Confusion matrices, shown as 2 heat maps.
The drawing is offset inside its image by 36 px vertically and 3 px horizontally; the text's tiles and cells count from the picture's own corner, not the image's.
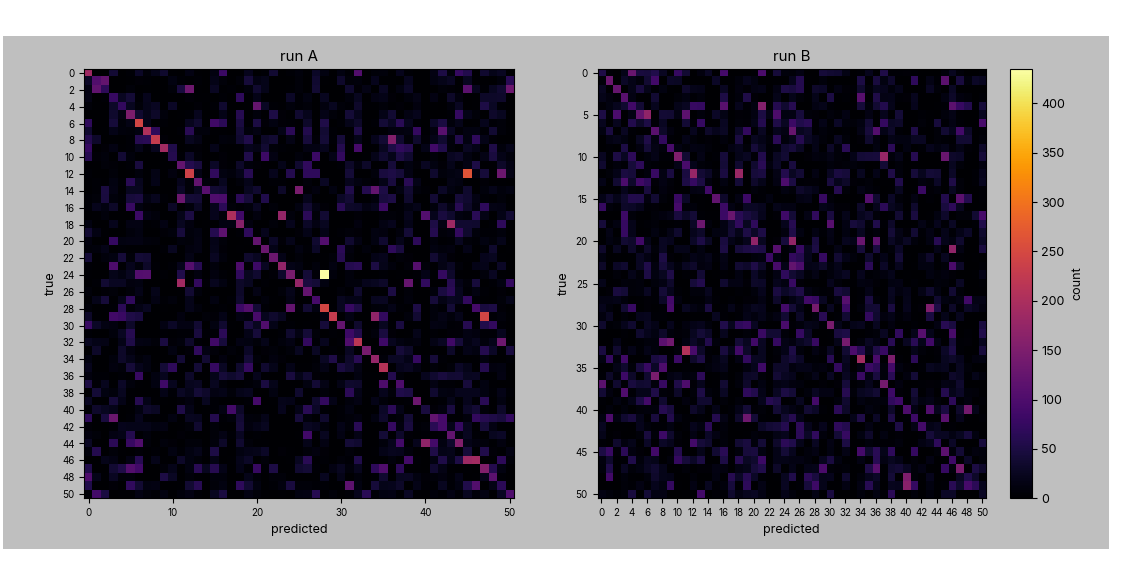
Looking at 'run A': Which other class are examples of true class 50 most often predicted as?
1
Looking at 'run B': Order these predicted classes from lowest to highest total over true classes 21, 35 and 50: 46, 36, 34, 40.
40, 34, 36, 46
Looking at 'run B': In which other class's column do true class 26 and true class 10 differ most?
37
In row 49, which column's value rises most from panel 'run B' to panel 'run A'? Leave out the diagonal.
31
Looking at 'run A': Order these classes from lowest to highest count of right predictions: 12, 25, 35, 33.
33, 25, 35, 12
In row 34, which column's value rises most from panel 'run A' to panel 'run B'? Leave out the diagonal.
38
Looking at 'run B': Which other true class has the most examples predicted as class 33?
18
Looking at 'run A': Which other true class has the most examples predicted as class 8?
7
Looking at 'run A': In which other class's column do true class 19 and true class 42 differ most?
16
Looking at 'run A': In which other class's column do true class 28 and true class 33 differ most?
24
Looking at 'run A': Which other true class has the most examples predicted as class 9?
37
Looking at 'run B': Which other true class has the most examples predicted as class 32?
27
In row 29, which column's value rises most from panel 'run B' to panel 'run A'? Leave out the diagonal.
47
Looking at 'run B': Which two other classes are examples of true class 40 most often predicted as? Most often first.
48, 43
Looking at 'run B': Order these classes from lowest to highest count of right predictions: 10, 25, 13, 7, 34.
13, 25, 7, 10, 34
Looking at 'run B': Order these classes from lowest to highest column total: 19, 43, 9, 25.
43, 9, 19, 25
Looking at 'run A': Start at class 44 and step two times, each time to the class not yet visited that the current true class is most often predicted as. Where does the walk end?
17
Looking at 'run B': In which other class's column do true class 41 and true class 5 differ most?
6
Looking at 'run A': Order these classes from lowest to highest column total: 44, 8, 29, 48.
29, 8, 48, 44
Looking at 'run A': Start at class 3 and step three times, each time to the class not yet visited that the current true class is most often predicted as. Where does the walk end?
26
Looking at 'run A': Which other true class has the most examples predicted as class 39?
23
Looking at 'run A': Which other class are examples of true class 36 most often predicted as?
6
